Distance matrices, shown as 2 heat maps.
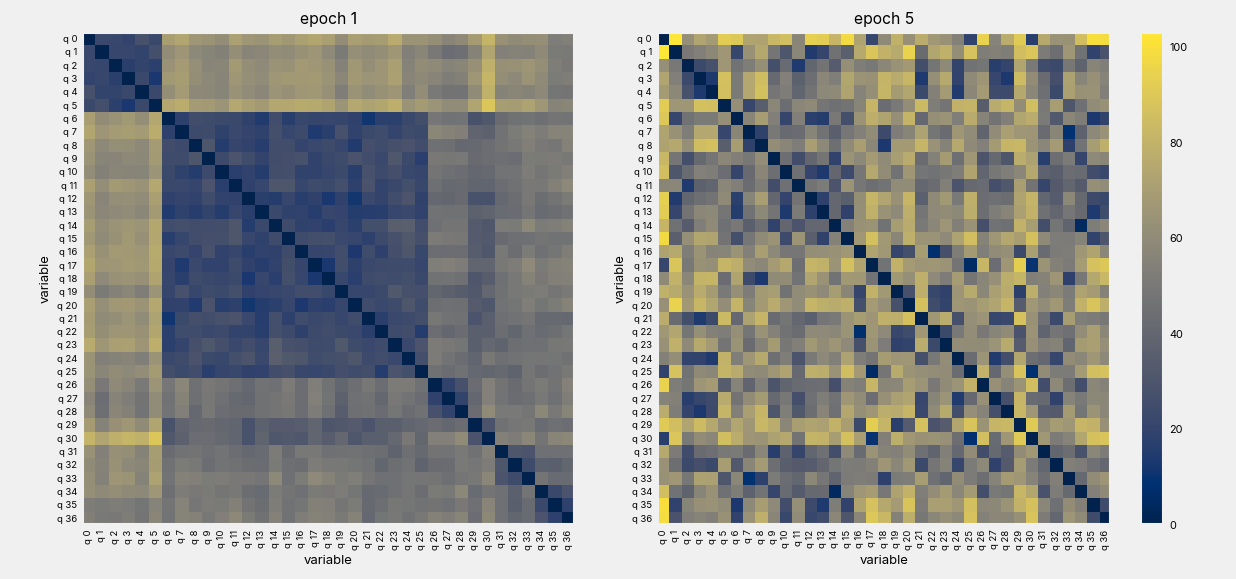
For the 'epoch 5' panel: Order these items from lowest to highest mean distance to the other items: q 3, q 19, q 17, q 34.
q 34, q 3, q 19, q 17
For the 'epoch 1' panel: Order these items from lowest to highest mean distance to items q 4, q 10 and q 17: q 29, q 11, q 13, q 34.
q 13, q 11, q 29, q 34
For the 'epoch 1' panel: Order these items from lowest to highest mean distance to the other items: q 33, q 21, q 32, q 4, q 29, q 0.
q 21, q 29, q 32, q 33, q 4, q 0
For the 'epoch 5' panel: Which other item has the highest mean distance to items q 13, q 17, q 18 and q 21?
q 29
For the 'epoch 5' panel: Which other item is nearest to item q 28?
q 3
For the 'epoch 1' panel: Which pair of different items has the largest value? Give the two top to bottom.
q 5, q 30
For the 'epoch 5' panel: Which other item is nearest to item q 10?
q 13
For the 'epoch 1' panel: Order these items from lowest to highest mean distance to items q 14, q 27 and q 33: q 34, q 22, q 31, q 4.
q 22, q 31, q 34, q 4
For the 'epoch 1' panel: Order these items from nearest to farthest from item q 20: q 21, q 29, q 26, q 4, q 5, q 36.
q 21, q 29, q 26, q 36, q 4, q 5
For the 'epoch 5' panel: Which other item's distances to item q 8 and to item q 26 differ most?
q 18
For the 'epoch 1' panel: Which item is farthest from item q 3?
q 30
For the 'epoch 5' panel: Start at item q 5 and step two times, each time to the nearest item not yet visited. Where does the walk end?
q 33
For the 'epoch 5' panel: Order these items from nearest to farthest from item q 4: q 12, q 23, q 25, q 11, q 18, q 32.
q 32, q 11, q 12, q 25, q 23, q 18
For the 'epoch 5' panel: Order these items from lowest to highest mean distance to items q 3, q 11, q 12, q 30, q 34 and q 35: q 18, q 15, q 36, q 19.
q 36, q 15, q 18, q 19
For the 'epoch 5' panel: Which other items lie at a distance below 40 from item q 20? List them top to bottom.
q 16, q 19, q 22, q 23, q 29
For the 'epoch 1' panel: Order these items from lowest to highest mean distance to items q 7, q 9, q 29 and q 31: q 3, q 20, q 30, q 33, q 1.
q 20, q 30, q 33, q 1, q 3
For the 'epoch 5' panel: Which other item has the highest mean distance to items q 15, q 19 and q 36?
q 0
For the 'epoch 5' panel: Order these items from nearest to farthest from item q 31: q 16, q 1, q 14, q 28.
q 14, q 28, q 16, q 1
